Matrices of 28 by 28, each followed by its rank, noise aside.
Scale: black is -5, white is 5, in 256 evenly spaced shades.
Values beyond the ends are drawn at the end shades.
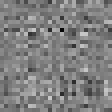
three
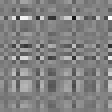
one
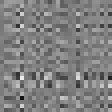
two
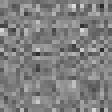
four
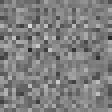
four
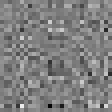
three
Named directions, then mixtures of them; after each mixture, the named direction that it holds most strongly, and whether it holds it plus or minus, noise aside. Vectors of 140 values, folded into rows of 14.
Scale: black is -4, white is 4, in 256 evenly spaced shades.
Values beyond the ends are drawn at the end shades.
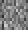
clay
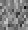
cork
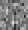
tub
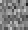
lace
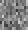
clay, minus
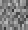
cork, plus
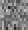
clay, minus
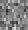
tub, minus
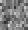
cork, minus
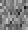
cork, plus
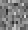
tub, minus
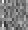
clay, minus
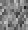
cork, plus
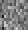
clay, plus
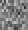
cork, plus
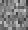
lace, plus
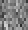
clay, plus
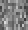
cork, plus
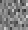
lace, minus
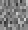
cork, minus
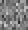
clay, plus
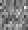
cork, minus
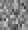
cork, plus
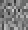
clay, plus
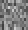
clay, plus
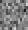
lace, minus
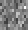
cork, minus
